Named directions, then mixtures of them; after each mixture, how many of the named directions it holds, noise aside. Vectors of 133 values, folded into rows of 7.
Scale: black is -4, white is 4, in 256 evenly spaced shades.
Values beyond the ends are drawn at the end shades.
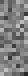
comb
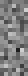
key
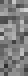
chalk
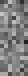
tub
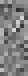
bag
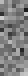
four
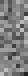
one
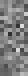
three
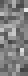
four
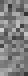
three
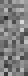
four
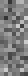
two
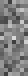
two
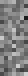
three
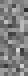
one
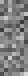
two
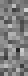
one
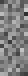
three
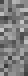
two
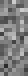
one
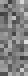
one
